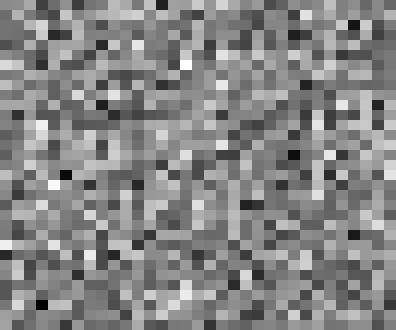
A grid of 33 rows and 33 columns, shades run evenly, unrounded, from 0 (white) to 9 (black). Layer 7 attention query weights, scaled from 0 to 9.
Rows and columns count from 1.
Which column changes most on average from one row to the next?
30
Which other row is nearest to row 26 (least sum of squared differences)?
2
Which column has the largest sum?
9
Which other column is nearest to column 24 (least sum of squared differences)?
23
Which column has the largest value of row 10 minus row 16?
28
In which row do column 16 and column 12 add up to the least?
7
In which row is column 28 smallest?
16
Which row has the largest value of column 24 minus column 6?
19
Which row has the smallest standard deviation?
33
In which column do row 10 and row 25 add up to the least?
10
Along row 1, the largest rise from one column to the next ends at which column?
14
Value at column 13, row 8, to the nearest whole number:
5
